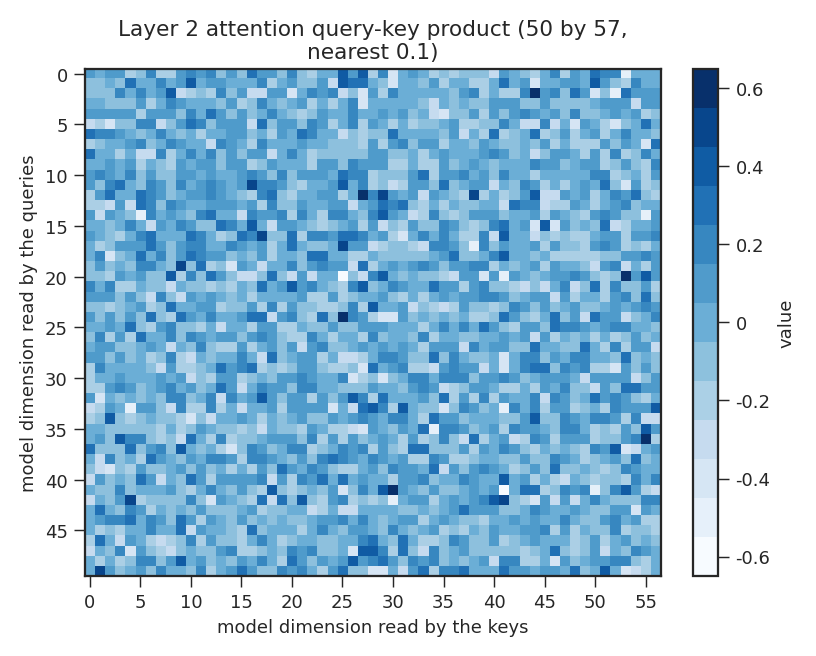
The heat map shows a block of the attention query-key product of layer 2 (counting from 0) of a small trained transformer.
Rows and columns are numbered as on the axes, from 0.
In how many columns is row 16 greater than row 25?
23
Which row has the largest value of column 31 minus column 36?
33
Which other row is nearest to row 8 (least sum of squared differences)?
22
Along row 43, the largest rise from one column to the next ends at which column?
55
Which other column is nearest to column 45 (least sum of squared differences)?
13
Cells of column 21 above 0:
23
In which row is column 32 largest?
37
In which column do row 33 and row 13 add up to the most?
31
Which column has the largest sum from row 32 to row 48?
27
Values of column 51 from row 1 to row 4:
0.1 -0.1 0.1 0
